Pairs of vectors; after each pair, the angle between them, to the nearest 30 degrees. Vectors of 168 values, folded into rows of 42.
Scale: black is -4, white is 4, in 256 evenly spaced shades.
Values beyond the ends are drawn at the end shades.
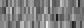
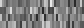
60 degrees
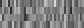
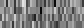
120 degrees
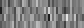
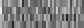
150 degrees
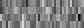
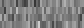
60 degrees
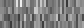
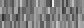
60 degrees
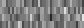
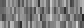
150 degrees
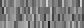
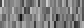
60 degrees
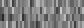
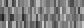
30 degrees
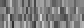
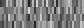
60 degrees
